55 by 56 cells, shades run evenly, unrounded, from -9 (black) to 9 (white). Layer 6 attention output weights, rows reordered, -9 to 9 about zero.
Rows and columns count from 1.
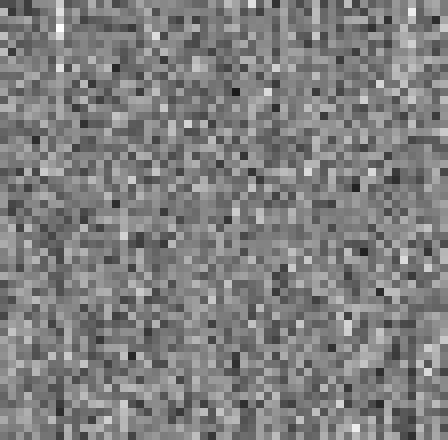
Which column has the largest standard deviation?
8
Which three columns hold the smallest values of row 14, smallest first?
35, 10, 46
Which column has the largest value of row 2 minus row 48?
52
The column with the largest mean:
16
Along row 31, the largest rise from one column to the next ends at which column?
22
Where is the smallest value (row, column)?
12, 30
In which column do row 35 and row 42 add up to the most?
2
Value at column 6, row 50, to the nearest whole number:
-1
